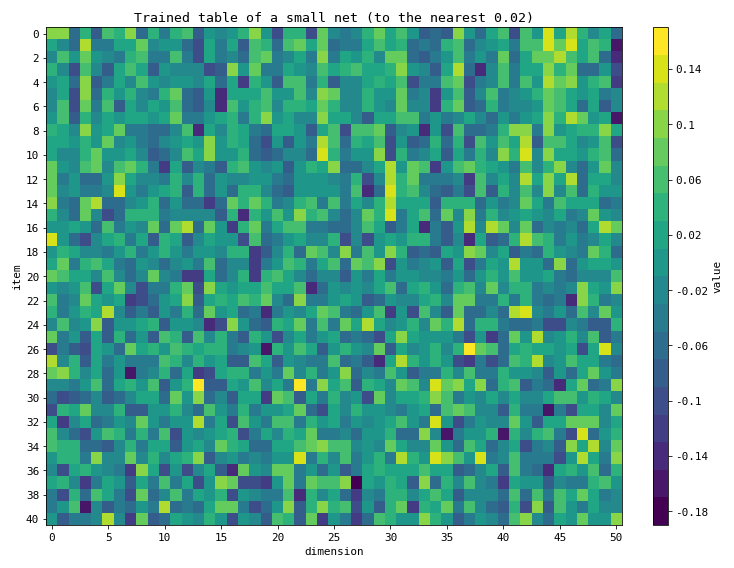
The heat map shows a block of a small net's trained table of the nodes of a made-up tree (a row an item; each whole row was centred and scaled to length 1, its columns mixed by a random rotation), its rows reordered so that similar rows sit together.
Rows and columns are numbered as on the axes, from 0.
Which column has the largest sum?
31
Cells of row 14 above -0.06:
40
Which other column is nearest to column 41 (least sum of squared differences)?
25
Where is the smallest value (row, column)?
37, 27
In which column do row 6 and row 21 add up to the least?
13
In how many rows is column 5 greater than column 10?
17
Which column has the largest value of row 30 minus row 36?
44
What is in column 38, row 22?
-0.04
